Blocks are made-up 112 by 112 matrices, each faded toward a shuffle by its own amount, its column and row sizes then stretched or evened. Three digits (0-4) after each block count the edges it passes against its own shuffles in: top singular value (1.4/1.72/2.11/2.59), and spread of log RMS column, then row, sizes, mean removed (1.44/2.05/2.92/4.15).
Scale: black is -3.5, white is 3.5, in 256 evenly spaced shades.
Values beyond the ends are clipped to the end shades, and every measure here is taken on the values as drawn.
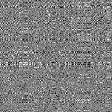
4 0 3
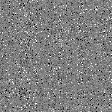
0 2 1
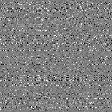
4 0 3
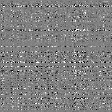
1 3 4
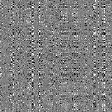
4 3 1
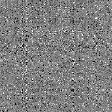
3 2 1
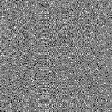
4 1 0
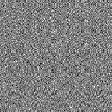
4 1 0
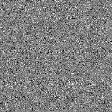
2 0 2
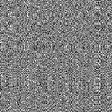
4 2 0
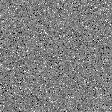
1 0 0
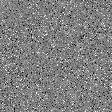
0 0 0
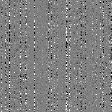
3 4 1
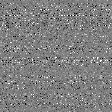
1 0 3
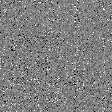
0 2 1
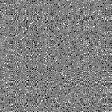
4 1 1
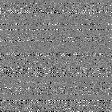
2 0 4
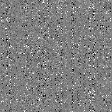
0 3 1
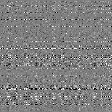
4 2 4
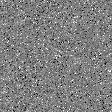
1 0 0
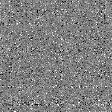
0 1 2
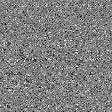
2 0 2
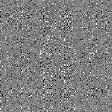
3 3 2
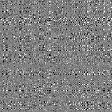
4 2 3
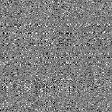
3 1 3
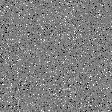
1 0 0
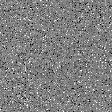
2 1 0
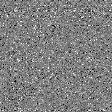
2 0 2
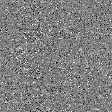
0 1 1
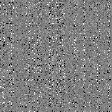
1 3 2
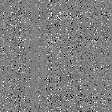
1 3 2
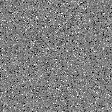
0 1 1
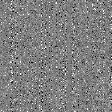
1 3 0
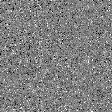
1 1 0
